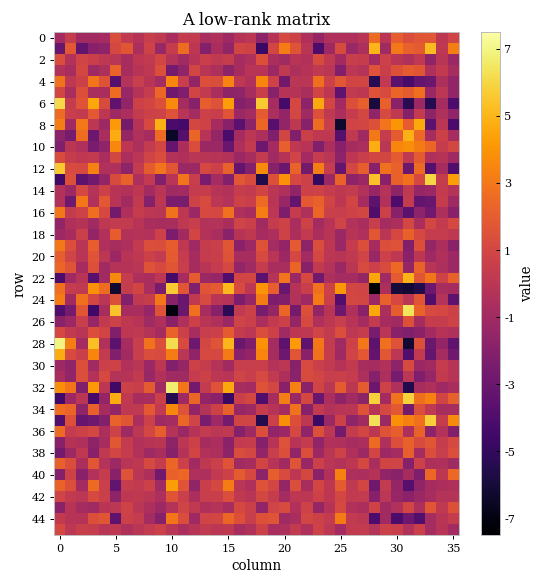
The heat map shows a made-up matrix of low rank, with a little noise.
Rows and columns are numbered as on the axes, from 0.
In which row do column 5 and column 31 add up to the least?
23
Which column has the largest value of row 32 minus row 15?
10
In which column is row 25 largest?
31
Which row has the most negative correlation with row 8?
40
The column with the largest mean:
0
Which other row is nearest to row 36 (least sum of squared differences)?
11
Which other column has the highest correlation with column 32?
30
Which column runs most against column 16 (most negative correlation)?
29
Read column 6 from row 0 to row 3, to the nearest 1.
0 2 -1 -1
